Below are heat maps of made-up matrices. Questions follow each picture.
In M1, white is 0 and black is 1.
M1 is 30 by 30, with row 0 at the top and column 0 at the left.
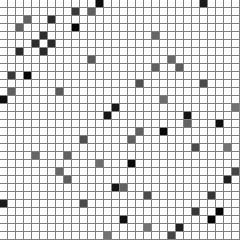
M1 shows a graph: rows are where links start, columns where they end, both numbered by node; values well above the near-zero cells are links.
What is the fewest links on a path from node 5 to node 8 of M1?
3
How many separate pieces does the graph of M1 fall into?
2
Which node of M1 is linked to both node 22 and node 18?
node 28
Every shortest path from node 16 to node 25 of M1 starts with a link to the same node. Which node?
node 17
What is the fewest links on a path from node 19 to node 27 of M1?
7
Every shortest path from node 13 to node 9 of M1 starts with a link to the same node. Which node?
node 29
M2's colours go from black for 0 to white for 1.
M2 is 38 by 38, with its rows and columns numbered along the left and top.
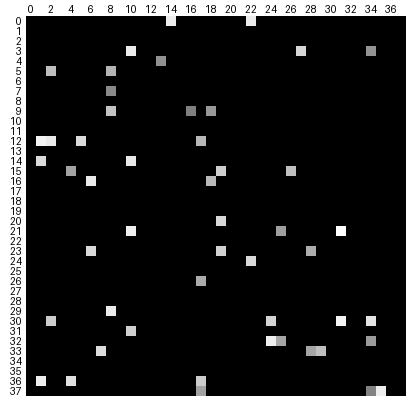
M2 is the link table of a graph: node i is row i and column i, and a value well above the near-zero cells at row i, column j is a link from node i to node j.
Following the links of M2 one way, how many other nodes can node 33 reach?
4
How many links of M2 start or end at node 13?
1
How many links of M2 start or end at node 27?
1
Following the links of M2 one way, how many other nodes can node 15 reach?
5
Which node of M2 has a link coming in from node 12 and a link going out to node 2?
node 5
